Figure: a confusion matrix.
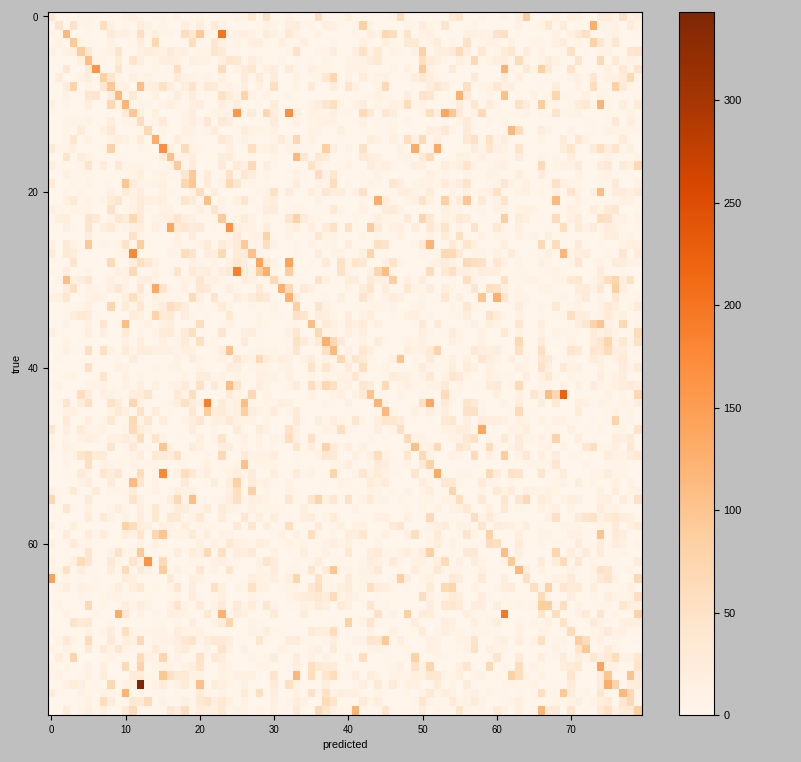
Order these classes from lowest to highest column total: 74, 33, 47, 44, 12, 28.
47, 28, 44, 33, 74, 12
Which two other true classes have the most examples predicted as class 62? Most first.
13, 75
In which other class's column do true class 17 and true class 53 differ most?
11
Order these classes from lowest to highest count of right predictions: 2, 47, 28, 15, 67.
47, 67, 2, 28, 15
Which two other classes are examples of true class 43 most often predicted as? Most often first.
69, 67
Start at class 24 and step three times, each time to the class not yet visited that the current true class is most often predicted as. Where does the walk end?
8
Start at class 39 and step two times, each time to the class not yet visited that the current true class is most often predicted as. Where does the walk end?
58
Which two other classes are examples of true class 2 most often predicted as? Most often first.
23, 20
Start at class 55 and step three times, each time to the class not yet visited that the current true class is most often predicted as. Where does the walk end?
74
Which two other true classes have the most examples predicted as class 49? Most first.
15, 73
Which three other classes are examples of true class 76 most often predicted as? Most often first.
12, 75, 20
